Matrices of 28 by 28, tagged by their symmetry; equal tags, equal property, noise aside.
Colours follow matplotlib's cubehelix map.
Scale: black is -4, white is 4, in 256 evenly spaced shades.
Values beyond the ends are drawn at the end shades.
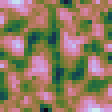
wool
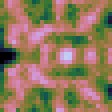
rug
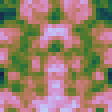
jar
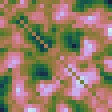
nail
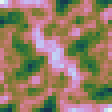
wool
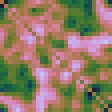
nail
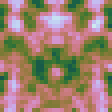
jar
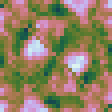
wool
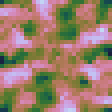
wool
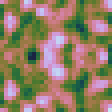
rug
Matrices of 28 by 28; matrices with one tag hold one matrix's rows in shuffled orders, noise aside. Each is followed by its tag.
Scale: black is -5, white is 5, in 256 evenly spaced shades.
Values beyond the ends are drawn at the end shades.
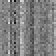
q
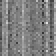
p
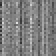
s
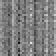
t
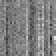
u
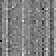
p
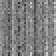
t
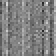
p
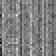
s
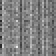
s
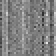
p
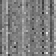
p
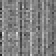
s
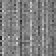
s
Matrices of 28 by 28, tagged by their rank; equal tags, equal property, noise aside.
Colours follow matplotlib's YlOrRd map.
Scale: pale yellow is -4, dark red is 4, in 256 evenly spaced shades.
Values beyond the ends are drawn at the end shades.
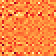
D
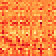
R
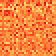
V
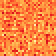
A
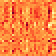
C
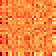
C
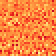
R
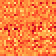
V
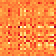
C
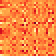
C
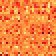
R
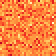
A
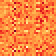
R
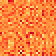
R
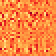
D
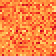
A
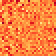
A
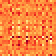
C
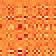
C
